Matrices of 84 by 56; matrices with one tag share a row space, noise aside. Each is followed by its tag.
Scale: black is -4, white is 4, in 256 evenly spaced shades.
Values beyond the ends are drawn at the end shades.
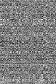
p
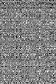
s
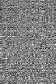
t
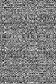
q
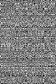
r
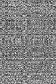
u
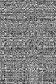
q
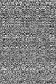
s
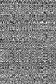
p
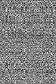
u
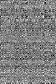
r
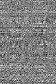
p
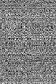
u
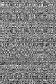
p
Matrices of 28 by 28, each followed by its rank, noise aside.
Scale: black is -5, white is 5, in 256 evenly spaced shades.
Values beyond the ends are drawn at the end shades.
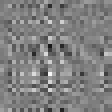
two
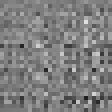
four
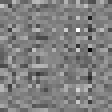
three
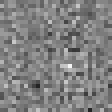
eight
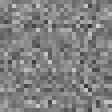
six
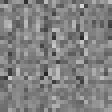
four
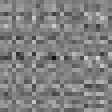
two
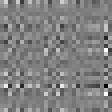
two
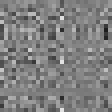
three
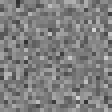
eight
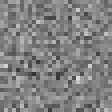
eight
